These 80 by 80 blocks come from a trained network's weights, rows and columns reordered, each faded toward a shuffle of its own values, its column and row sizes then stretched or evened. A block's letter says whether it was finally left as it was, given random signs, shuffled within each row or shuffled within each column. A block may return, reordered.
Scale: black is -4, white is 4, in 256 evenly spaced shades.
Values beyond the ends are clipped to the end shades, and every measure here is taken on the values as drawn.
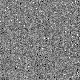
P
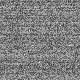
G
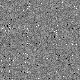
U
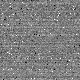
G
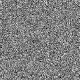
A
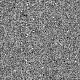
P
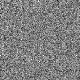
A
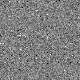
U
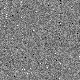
P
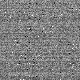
A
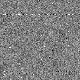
A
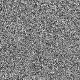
U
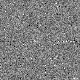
U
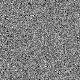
U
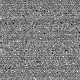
G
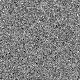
P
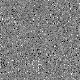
A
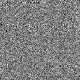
A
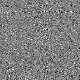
A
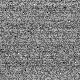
G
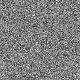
U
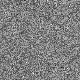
U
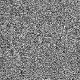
A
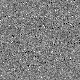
G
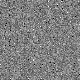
P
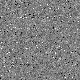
G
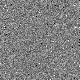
U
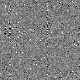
U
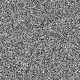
G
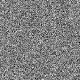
A
